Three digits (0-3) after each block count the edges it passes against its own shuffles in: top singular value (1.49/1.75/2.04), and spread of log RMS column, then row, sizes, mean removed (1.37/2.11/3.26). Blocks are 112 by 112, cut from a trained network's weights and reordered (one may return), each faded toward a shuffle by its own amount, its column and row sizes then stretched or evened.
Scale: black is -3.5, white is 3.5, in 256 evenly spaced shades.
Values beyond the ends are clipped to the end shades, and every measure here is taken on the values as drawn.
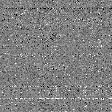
1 1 2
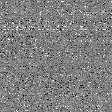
0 0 2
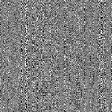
2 3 0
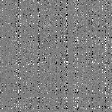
0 3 2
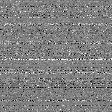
2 0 3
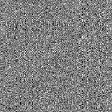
3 2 1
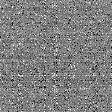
1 2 0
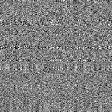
3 0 2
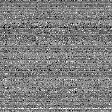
3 1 2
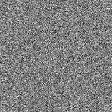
2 0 1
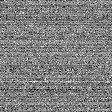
3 0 1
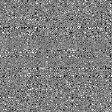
0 2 3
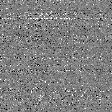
0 1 2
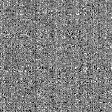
1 0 2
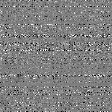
0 1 3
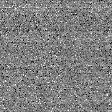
0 1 0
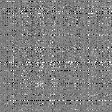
1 2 3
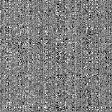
2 2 2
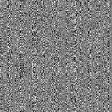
3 3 0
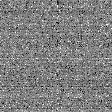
1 1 0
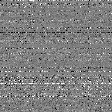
2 1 3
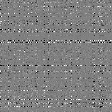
2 2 3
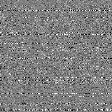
1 1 3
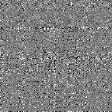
0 2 3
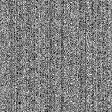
2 1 0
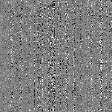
0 3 1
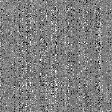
1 3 1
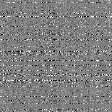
1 1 3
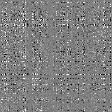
1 3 3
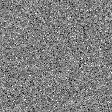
0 0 0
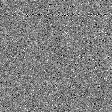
0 0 1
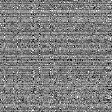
3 2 0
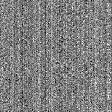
3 1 0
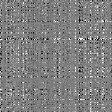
3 3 3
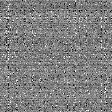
2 2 0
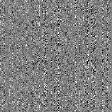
1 3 1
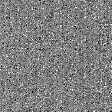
0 1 1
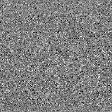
1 1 2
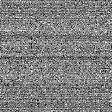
3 1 0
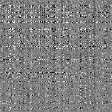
2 2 3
